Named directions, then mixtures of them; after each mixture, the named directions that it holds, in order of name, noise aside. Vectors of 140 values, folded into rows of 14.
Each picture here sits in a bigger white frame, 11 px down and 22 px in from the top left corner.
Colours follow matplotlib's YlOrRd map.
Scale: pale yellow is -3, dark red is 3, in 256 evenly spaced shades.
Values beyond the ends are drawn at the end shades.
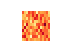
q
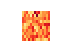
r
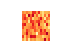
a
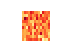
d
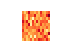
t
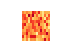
a.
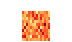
q.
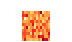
d.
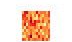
q.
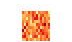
q.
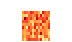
d.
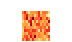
t.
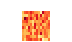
d.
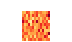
r, t.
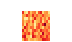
d, q.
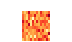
t.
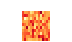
d.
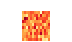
d.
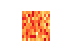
a.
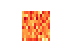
d.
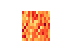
q.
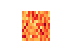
q.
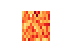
r.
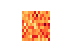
q, r.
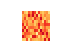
a, q.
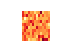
d, r.
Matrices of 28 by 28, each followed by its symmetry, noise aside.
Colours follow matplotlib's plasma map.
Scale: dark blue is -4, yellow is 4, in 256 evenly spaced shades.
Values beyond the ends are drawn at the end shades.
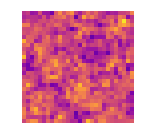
symmetric across the other diagonal.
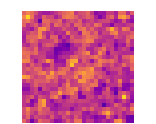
symmetric.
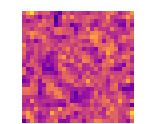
symmetric across the other diagonal.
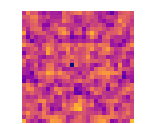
mirrored left to right.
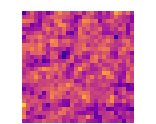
symmetric.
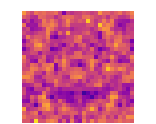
mirrored left to right.
